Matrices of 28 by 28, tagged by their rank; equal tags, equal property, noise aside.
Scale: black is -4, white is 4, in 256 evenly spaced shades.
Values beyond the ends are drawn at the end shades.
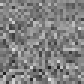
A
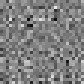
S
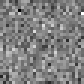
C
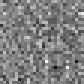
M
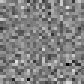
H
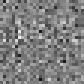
S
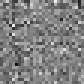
A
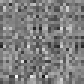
H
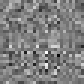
S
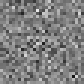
M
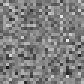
A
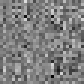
S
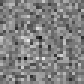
C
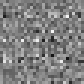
S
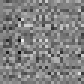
S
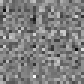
A
